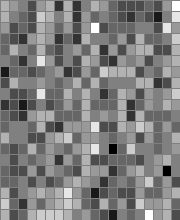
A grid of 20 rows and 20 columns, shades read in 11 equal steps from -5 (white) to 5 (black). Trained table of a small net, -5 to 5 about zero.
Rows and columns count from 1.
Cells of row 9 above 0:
8
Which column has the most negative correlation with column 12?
5
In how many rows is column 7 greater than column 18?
8
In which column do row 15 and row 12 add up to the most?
7
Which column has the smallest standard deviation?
10
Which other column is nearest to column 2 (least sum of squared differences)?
3
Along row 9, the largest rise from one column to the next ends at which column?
6
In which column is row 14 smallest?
11
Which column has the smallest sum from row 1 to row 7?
20
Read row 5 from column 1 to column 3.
1 -2 0
